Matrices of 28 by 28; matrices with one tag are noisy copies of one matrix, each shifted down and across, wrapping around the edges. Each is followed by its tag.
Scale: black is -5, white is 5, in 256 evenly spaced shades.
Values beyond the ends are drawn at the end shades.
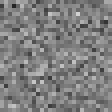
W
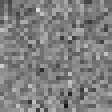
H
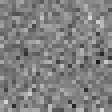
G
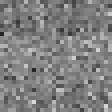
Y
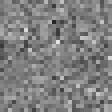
H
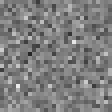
G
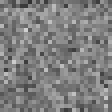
Y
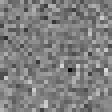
G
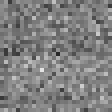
Y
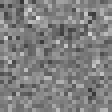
H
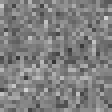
Y
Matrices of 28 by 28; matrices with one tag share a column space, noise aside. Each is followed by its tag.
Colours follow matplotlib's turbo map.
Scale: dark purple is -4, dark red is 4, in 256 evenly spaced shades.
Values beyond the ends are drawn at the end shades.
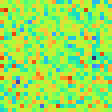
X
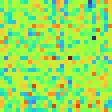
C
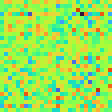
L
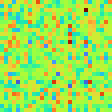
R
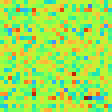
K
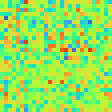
R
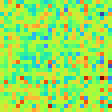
X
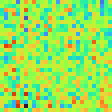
C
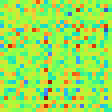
K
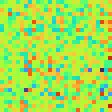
L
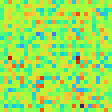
X
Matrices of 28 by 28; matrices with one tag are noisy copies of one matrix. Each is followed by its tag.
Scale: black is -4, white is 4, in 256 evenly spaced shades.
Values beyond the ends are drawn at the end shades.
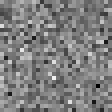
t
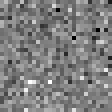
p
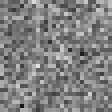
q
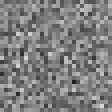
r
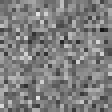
t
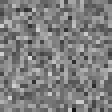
t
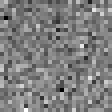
p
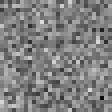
t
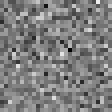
q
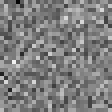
r
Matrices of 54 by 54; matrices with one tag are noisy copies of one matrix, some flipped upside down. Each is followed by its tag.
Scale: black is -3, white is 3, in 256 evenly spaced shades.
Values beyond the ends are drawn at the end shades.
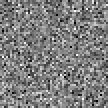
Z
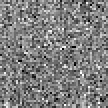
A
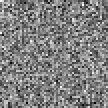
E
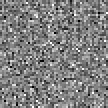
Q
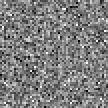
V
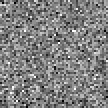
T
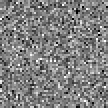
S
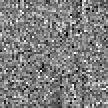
Z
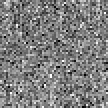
A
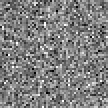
V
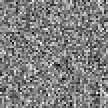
Q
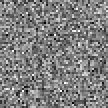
T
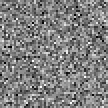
V
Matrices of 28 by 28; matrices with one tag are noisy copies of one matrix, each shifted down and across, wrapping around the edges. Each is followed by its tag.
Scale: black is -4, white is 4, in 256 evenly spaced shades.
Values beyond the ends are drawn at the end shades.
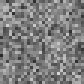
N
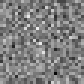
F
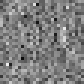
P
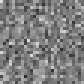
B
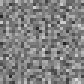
F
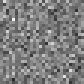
N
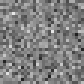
F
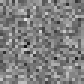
F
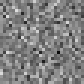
B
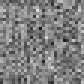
P
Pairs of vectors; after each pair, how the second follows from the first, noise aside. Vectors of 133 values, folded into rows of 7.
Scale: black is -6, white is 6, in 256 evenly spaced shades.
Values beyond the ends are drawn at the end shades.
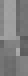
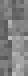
reversed.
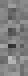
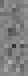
partly zeroed.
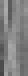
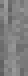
shrunk.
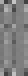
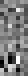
wrapped around, scaled up.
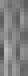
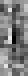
wrapped around, negated, scaled up.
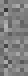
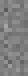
shrunk.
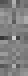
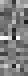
negated, scaled up.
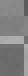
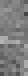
partly zeroed.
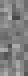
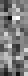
negated, scaled up.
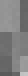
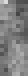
reversed.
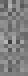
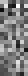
wrapped around, negated, scaled up.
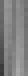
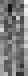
reversed, negated, scaled up.
